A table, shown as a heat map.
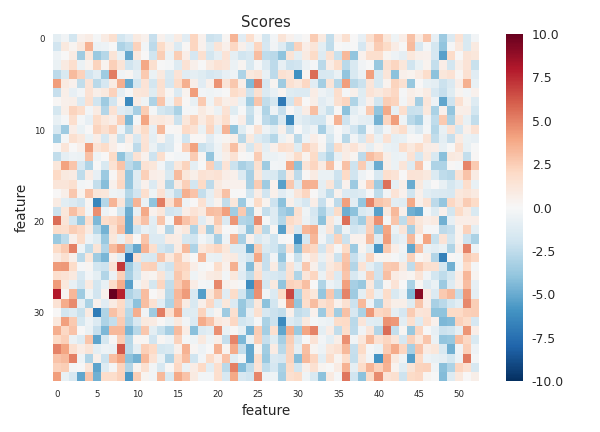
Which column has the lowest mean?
9
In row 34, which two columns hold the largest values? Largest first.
8, 0
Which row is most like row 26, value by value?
15
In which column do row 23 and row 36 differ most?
40
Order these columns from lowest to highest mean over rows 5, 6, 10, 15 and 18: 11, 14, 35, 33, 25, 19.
33, 35, 14, 19, 11, 25
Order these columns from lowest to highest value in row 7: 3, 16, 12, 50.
12, 3, 16, 50
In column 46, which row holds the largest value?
22
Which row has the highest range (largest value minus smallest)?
28
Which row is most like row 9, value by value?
3
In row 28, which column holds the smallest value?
18
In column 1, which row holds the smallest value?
10
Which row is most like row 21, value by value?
16
